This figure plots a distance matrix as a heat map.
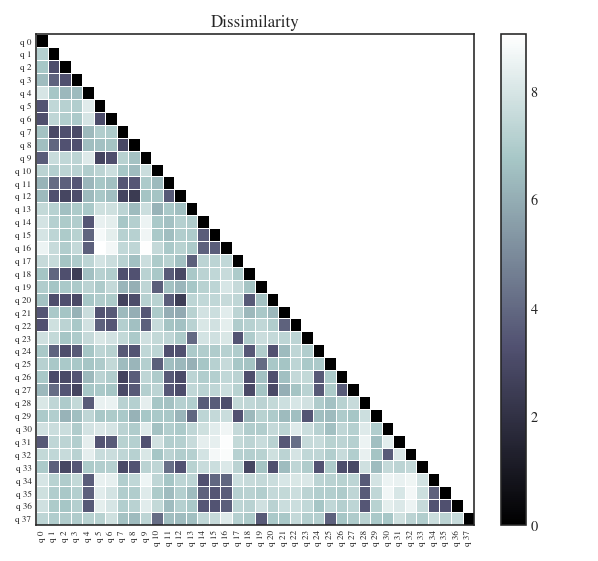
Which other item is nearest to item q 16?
q 28
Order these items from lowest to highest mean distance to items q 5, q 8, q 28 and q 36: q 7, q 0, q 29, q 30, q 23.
q 7, q 0, q 29, q 23, q 30
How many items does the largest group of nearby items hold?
13
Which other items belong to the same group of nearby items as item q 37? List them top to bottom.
q 10, q 19, q 25
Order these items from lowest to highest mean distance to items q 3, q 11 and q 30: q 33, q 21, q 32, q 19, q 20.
q 20, q 33, q 32, q 21, q 19
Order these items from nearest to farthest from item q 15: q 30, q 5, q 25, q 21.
q 25, q 21, q 30, q 5
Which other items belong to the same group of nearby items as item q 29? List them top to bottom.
q 13, q 17, q 23
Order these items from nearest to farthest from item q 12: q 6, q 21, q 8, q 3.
q 8, q 3, q 21, q 6
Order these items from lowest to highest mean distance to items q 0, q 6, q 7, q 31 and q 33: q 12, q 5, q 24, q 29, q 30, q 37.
q 5, q 12, q 24, q 29, q 37, q 30
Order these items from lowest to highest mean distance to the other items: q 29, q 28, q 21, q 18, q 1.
q 18, q 1, q 21, q 29, q 28
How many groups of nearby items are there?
6
